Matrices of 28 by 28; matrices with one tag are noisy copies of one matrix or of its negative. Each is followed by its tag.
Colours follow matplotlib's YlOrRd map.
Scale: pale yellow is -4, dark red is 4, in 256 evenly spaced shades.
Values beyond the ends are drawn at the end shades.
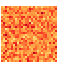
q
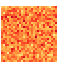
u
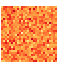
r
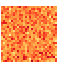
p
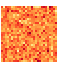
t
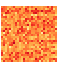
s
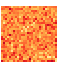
p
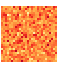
r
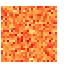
r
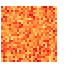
t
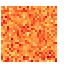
p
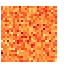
r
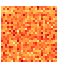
s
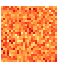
r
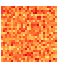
s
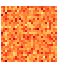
q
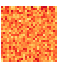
t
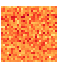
u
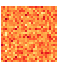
q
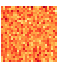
t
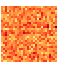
q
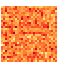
q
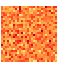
r
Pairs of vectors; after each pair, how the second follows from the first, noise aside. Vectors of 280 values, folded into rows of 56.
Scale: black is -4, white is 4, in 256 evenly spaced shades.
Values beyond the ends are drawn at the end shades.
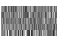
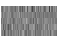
reversed, negated, shrunk.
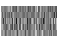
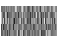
reversed.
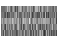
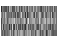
reversed.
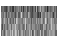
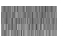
reversed, negated, shrunk.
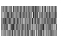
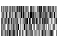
wrapped around, negated, scaled up.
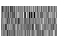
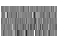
wrapped around, negated, partly zeroed.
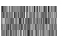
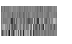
reversed, partly zeroed.
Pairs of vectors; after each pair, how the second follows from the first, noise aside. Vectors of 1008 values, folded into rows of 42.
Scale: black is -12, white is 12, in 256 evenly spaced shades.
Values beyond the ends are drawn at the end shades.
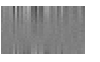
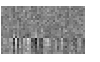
wrapped around, scaled up.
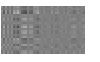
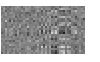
wrapped around, scaled up.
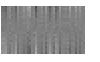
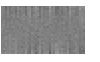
reversed, shrunk.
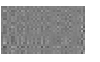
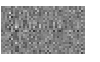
wrapped around, scaled up.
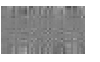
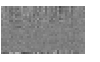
reversed, negated, partly zeroed.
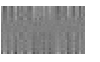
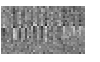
wrapped around, scaled up.
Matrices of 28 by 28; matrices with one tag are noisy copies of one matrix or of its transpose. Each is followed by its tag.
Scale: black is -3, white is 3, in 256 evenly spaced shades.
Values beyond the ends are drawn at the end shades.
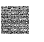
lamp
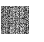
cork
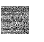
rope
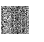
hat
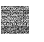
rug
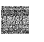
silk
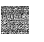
cork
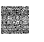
silk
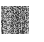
hat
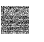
hat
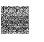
hat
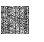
cork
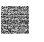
lamp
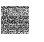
hat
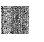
hat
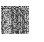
hat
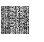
cork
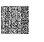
rug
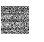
rope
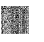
hat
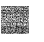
rug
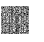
lamp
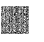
lamp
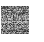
cork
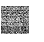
rug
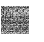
hat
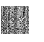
rope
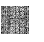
cork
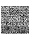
rug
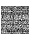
cork
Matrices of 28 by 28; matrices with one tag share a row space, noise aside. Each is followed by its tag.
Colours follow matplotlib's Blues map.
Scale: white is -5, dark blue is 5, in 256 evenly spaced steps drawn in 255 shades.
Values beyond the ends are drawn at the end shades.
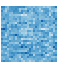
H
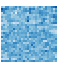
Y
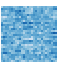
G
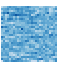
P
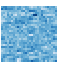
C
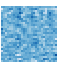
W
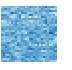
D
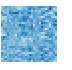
H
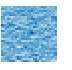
C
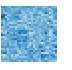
H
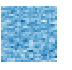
D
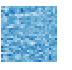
P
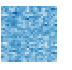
Y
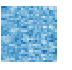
D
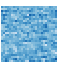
Y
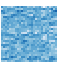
D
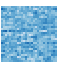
C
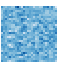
W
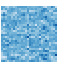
Y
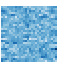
Y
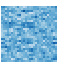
C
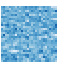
Y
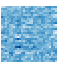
G
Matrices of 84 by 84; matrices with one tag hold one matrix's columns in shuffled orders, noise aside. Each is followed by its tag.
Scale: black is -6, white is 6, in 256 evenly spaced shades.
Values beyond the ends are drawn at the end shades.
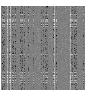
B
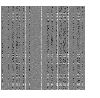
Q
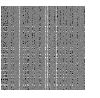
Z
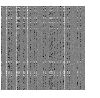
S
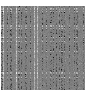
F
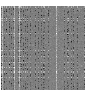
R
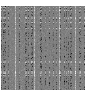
S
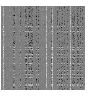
Z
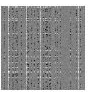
R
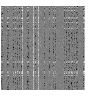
S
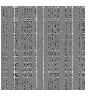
R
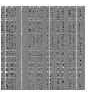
R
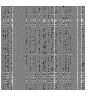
B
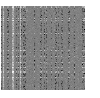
R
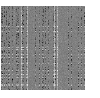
Z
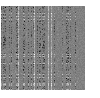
Q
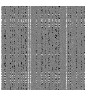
B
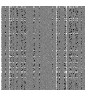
R
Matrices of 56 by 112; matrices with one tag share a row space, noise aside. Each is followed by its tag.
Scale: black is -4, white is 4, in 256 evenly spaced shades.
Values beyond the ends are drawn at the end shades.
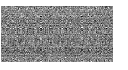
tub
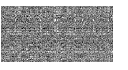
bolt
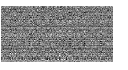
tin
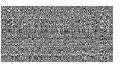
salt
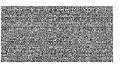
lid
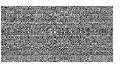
lid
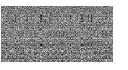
tub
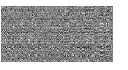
salt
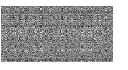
tub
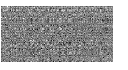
tin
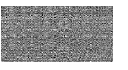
lid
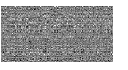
bolt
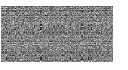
tub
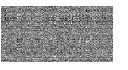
lid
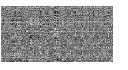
bolt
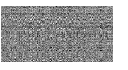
tin
